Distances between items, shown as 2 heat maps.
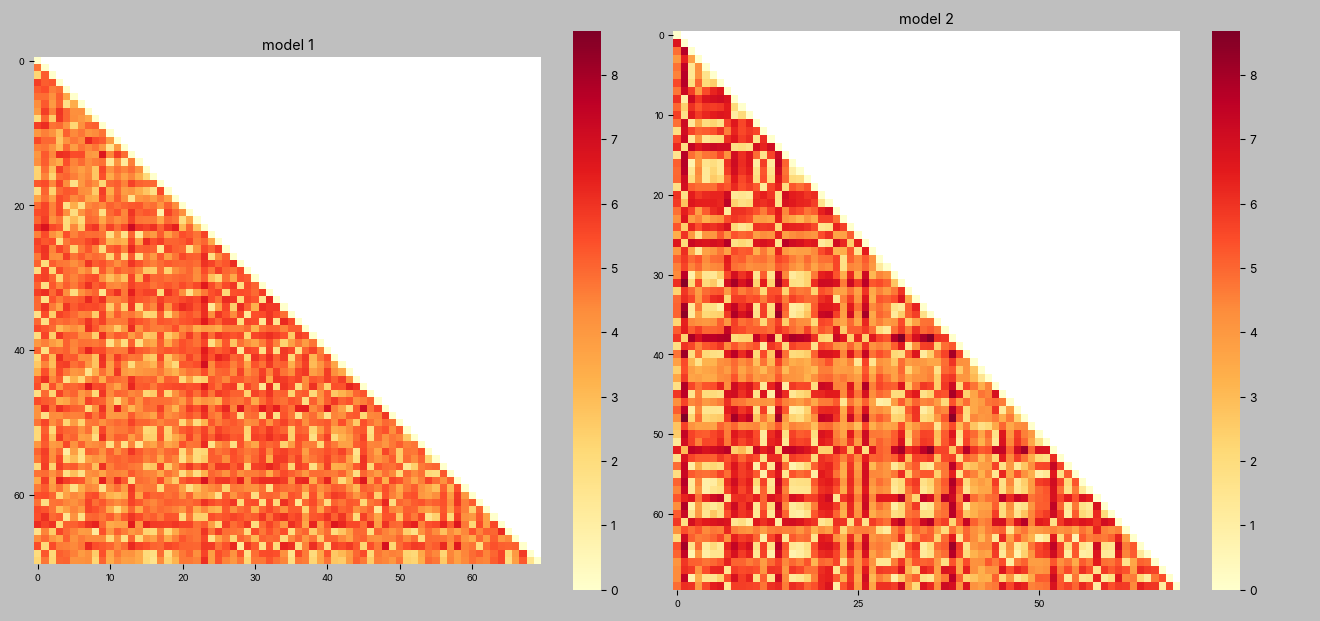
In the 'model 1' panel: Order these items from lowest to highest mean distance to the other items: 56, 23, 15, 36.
15, 56, 36, 23
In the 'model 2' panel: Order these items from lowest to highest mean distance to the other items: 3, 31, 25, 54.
54, 25, 3, 31
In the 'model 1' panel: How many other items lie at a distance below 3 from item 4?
10
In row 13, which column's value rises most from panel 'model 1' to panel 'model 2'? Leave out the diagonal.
58
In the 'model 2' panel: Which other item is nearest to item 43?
42
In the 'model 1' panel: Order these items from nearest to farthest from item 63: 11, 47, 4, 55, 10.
4, 55, 47, 11, 10
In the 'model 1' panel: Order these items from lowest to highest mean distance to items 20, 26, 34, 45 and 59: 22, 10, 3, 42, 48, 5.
5, 22, 10, 3, 42, 48
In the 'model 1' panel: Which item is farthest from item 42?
23
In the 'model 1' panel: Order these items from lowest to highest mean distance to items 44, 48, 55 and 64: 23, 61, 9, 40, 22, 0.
22, 23, 9, 0, 61, 40
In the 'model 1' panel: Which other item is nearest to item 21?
17
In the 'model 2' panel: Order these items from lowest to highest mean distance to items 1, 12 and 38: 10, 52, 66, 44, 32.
10, 52, 32, 66, 44
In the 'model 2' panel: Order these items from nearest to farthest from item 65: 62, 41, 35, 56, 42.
56, 35, 41, 42, 62
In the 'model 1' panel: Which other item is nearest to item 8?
65
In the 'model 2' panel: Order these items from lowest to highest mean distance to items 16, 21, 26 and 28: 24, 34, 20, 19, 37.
20, 24, 37, 34, 19
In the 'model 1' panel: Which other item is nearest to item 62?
47
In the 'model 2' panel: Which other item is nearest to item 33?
22
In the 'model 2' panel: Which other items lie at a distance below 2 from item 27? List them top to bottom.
3, 25, 41
